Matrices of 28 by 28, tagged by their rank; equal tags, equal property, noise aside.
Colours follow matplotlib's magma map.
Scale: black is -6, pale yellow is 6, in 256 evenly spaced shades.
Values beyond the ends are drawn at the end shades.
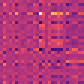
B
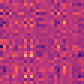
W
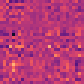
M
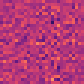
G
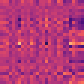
B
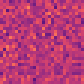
G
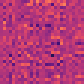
M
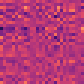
W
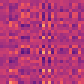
B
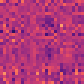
M
